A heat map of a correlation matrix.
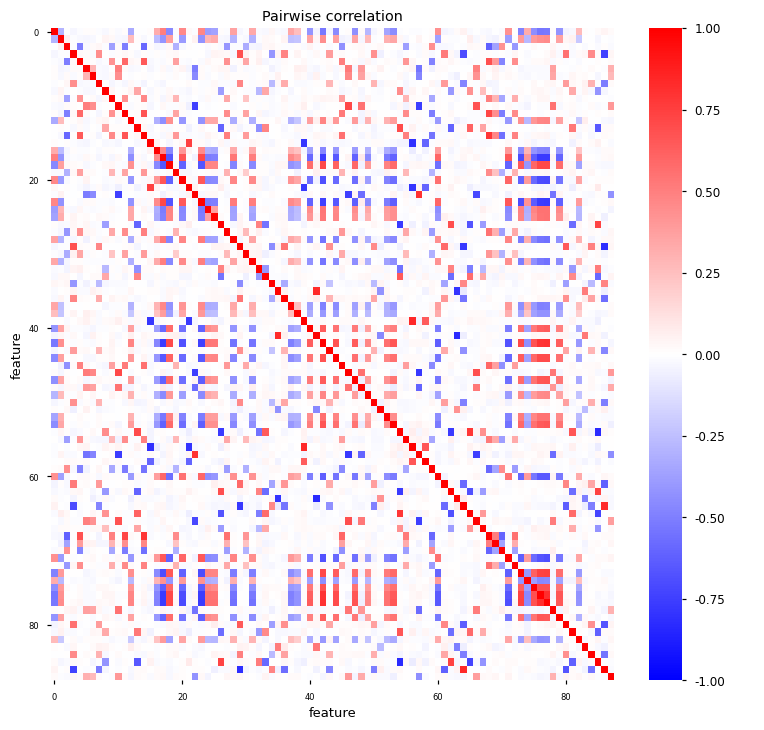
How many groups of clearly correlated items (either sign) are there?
7
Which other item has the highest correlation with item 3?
29
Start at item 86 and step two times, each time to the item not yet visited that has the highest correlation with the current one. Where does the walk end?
34
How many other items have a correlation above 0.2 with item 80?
8
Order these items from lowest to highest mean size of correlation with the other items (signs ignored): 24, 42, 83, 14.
83, 14, 24, 42
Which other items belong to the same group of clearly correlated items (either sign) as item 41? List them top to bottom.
35, 51, 63, 83
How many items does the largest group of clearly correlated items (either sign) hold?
30
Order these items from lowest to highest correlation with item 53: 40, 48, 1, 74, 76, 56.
74, 48, 56, 1, 40, 76
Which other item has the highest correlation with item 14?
68
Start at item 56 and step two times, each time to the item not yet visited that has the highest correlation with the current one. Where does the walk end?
58
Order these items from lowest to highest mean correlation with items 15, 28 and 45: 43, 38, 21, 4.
43, 38, 4, 21
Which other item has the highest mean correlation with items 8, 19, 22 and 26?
57
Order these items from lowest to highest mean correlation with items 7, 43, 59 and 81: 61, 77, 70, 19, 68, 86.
86, 68, 19, 77, 70, 61
